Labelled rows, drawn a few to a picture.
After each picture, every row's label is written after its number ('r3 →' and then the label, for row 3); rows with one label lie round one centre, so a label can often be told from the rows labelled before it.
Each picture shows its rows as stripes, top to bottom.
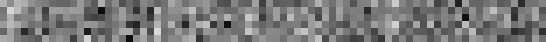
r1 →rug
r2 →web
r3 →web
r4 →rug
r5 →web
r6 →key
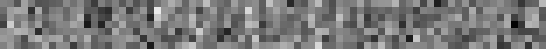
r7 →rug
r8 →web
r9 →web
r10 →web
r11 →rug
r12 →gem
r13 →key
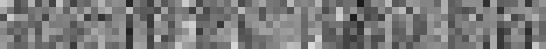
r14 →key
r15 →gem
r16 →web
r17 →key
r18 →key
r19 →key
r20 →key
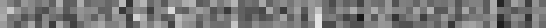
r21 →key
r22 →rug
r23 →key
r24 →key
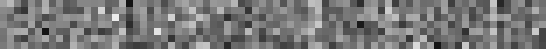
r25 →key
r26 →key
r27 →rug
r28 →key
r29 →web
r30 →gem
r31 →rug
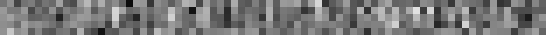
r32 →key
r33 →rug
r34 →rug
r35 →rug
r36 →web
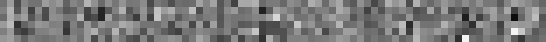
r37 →gem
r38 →web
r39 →web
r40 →gem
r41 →gem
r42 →rug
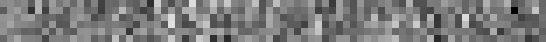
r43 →web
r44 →web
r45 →rug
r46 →rug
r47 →key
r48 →rug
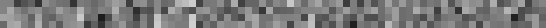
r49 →key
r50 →rug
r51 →web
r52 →web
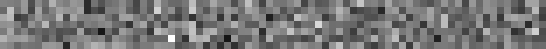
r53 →web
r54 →web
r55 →gem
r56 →key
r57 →web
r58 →rug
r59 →gem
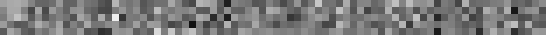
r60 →rug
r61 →web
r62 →rug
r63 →gem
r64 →web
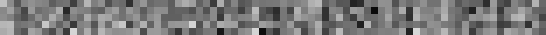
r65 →key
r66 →gem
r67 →gem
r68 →key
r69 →gem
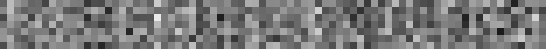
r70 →web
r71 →key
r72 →web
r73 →web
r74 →key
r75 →gem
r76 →web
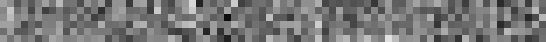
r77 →key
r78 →web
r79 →rug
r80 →key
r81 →gem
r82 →rug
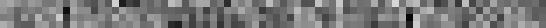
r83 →rug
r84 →gem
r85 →gem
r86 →gem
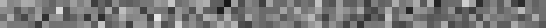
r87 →rug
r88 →gem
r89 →web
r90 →key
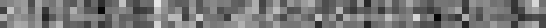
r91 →web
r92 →web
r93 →rug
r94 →web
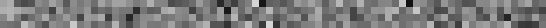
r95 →gem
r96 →rug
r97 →key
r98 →rug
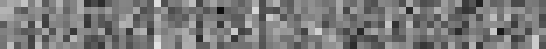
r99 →web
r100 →gem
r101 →web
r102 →web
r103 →key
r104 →web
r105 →web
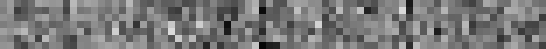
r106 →gem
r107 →gem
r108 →gem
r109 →rug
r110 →rug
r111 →key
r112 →gem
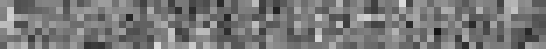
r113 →gem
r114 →gem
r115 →rug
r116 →gem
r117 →rug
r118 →rug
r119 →web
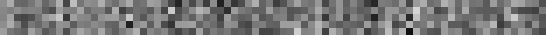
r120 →gem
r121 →rug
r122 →gem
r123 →key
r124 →gem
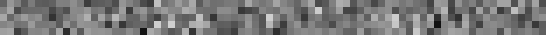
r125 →web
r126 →key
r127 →rug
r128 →rug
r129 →gem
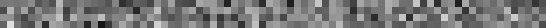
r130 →rug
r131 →web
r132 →gem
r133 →web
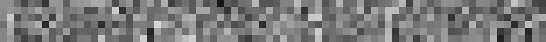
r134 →gem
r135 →rug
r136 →key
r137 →web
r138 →key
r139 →key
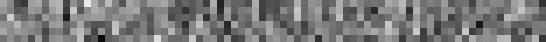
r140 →gem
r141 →gem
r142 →gem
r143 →rug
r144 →rug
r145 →web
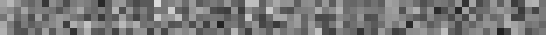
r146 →web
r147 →rug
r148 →web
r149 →gem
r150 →key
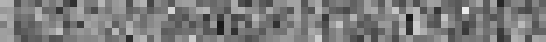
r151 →key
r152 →rug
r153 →gem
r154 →gem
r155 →gem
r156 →key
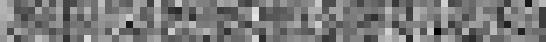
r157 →key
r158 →gem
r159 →gem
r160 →key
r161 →rug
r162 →gem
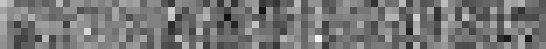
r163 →gem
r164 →rug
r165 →rug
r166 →gem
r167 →gem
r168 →key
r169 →gem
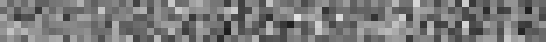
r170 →rug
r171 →key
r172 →gem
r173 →rug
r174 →rug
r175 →gem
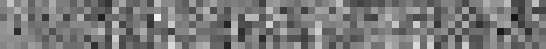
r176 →web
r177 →rug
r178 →web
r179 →rug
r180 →key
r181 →rug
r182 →rug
